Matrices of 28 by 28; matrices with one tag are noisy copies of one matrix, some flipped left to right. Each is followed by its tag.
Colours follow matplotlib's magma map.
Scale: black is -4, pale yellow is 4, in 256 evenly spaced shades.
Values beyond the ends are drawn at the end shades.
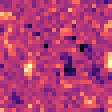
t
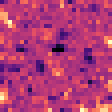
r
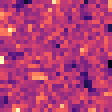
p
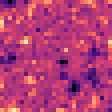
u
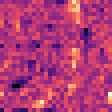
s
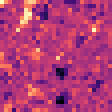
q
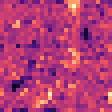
s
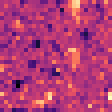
s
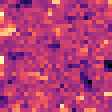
p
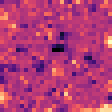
r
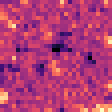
r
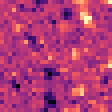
q
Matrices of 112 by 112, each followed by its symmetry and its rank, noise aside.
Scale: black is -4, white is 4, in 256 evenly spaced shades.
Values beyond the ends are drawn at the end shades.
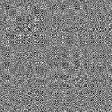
symmetric, rank seven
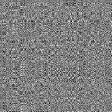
no symmetry, rank seven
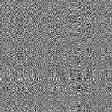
no symmetry, rank five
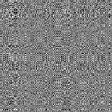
no symmetry, rank six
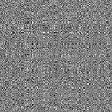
antisymmetric, rank six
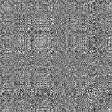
symmetric, rank seven
